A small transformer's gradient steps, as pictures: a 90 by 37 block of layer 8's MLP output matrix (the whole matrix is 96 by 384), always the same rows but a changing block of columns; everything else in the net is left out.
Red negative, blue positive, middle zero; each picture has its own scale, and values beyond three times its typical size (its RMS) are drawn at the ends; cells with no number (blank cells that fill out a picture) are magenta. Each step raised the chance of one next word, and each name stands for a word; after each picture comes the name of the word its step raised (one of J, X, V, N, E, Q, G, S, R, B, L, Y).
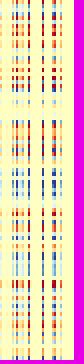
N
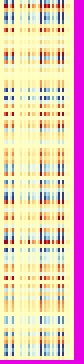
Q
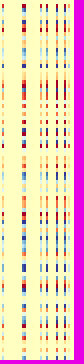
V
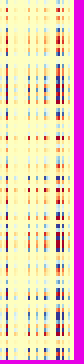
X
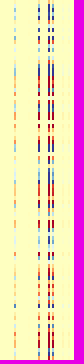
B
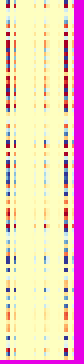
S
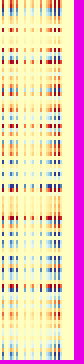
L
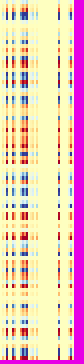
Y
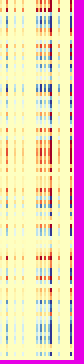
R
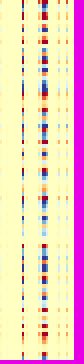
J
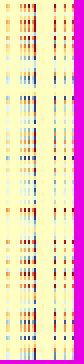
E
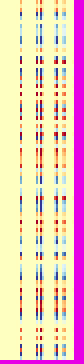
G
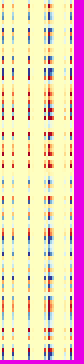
G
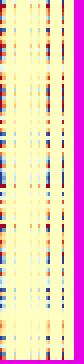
S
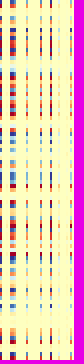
S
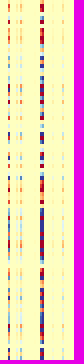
X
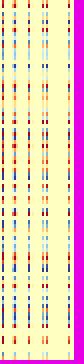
V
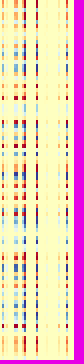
V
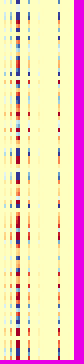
Y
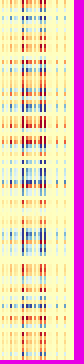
B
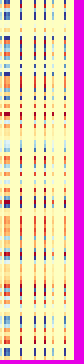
Q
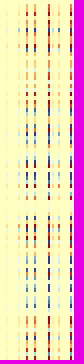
S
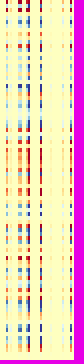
R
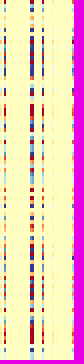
J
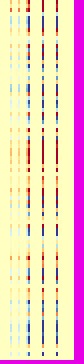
R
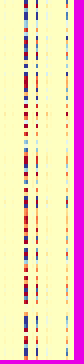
Q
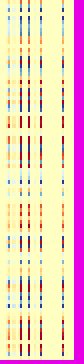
B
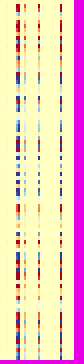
E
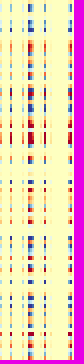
B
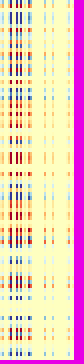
Q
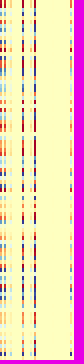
L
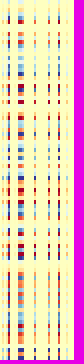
X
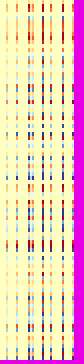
X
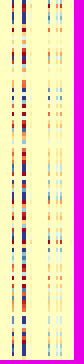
Q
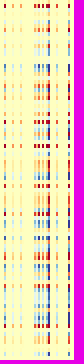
V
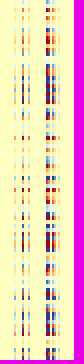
X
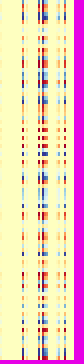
Y
